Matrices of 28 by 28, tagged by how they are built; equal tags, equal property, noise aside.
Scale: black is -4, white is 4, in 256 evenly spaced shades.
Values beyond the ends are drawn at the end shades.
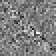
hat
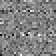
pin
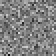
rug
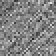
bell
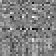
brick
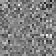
brick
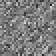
bell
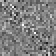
hat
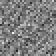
bell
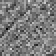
bell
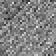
bell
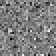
pin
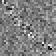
hat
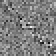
hat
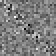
hat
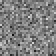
rug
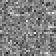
rug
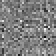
brick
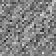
bell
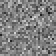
rug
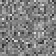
brick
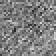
bell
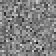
rug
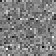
pin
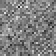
bell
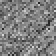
bell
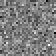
rug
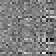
brick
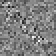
hat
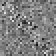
hat
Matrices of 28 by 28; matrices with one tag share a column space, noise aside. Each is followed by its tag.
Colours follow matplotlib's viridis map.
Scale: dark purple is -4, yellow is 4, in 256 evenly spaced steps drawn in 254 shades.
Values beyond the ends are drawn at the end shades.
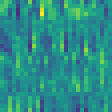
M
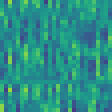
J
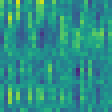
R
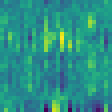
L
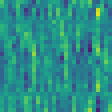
M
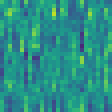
M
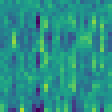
L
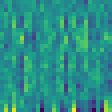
L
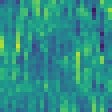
M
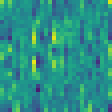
J
